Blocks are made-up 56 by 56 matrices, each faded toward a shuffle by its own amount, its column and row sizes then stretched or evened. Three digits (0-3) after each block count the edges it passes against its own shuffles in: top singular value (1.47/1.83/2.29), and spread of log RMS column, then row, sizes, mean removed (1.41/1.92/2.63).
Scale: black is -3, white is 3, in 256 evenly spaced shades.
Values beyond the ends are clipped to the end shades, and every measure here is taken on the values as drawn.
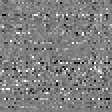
0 0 3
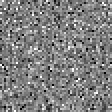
1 0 0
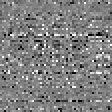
2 0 3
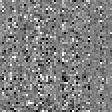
1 3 1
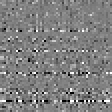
3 1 3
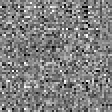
2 1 2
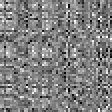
3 2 1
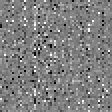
0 2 0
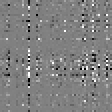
2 3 3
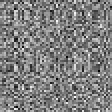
3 2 0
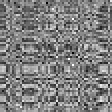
3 2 2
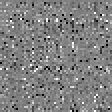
1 1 2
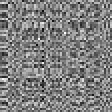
3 2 1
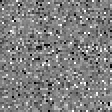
1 0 1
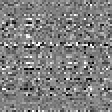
2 2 3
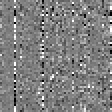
2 3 0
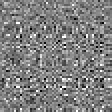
3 2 2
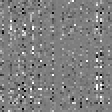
1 3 1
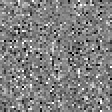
0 2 1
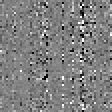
0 3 2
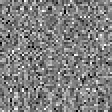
2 0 0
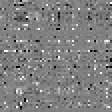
1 2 3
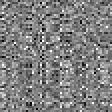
3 2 1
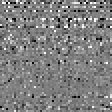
2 0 3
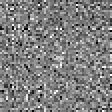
2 2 1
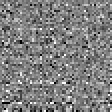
2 2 2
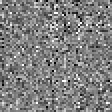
0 2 1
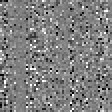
0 3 0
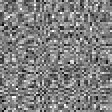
3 0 0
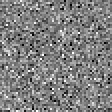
0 1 0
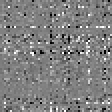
0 2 3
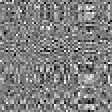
3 2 1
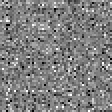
1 2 1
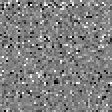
1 0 2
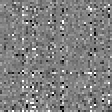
0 3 2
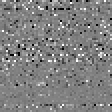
0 0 3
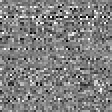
2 0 3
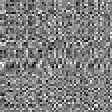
3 0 2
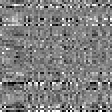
3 0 3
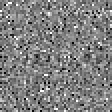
1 0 0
